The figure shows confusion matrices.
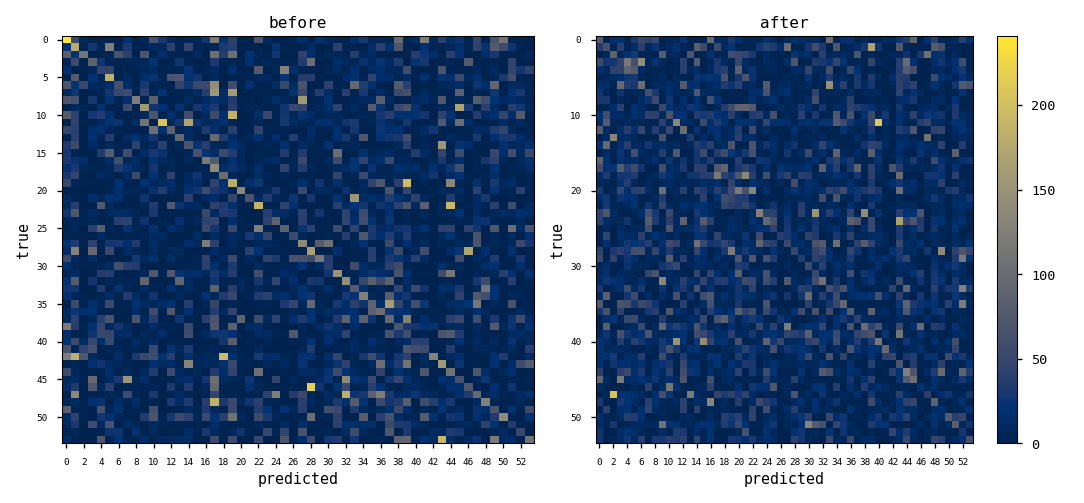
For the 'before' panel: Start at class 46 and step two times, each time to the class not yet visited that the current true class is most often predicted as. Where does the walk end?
1
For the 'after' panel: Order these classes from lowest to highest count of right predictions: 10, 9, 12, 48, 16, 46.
46, 16, 9, 10, 48, 12
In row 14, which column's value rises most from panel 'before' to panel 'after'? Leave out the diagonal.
22
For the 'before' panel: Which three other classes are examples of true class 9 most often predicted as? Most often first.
45, 35, 39
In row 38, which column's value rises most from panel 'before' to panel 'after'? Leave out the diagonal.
27
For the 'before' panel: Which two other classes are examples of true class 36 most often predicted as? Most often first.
35, 12
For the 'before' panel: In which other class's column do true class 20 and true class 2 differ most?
19
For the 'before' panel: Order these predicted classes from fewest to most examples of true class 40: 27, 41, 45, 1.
27, 45, 41, 1
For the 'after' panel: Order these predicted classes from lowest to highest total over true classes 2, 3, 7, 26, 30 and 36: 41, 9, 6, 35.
41, 35, 9, 6
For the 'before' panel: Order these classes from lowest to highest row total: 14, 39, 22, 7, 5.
14, 39, 5, 7, 22
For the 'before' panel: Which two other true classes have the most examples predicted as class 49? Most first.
53, 6
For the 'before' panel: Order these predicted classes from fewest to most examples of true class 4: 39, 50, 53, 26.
50, 26, 53, 39
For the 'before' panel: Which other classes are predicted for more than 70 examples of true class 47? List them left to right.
1, 24, 32, 35, 36
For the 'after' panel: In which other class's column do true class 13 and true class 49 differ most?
2
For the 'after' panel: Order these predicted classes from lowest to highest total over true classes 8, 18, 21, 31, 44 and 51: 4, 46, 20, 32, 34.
46, 4, 34, 32, 20
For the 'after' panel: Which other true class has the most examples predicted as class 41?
42
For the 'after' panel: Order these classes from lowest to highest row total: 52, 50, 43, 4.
52, 43, 50, 4
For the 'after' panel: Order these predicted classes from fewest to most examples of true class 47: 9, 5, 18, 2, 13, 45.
45, 5, 18, 9, 13, 2
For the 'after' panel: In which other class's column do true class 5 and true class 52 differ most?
18
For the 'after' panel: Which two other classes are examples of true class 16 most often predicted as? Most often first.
0, 48
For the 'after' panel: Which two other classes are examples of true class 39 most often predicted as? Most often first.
43, 30
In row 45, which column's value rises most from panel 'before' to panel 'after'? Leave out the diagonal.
0
